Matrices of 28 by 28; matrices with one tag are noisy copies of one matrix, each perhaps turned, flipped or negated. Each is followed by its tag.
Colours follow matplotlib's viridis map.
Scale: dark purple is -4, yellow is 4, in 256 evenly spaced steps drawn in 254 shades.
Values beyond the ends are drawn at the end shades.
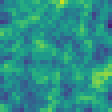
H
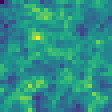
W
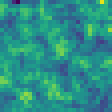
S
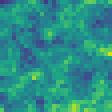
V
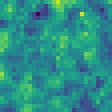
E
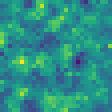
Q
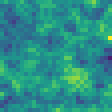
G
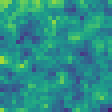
V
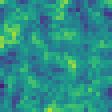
H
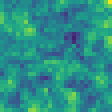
W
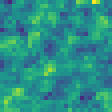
S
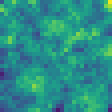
V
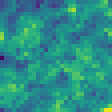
V
